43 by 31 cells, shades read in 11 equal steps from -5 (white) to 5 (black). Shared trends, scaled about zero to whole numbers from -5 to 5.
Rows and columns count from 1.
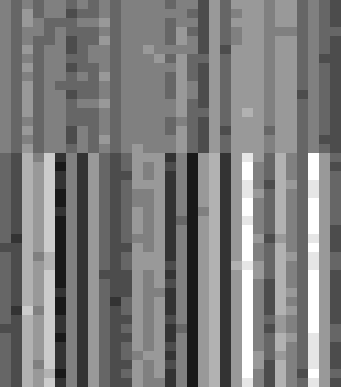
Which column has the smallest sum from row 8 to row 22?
23
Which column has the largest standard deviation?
29
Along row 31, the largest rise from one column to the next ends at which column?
6
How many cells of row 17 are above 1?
2
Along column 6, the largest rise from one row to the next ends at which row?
18
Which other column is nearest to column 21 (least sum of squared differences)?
8
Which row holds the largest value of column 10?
31
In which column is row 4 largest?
19
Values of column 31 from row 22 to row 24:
1 1 1
